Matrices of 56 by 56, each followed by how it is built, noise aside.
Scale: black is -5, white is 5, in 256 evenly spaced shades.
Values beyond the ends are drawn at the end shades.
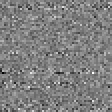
uneven rows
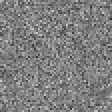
noise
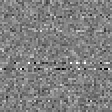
uneven rows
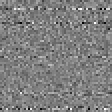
uneven rows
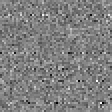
uneven rows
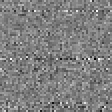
uneven rows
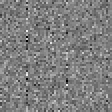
uneven columns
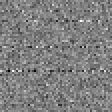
uneven rows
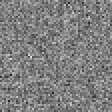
noise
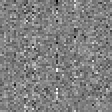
uneven columns
